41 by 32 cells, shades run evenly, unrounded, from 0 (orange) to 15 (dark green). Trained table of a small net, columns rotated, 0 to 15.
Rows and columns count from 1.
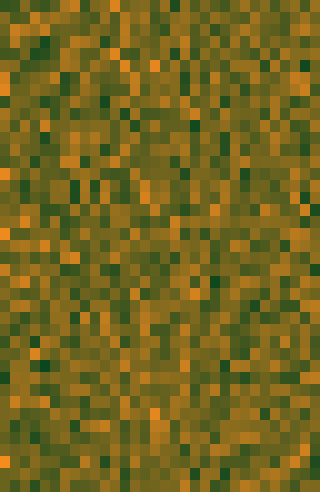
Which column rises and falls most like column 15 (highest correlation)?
11
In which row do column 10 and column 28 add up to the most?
16
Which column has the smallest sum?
19
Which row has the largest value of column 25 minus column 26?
30
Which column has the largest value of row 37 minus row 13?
13
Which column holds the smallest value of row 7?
1
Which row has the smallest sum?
21
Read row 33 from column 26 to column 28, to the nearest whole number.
6 9 6
